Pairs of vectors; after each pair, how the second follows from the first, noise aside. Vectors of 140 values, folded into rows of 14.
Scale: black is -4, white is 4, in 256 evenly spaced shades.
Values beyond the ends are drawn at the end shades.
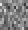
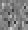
wrapped around, partly zeroed.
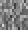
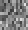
reversed.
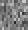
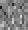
wrapped around, partly zeroed.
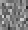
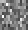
copied.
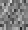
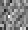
negated.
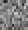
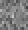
reversed, shrunk.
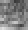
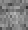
wrapped around, negated, shrunk.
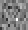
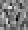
negated.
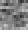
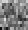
reversed.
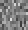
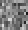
sign-scrambled.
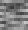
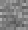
reversed, shrunk.
